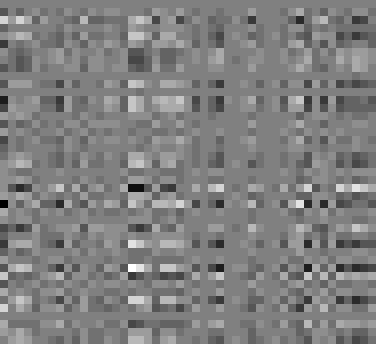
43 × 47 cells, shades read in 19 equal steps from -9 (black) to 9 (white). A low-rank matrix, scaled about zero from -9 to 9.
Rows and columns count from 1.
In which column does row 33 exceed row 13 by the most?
1
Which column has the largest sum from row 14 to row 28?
17
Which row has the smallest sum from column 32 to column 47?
34
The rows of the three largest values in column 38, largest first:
26, 13, 29
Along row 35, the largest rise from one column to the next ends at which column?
39
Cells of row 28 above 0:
9
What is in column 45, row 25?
-3
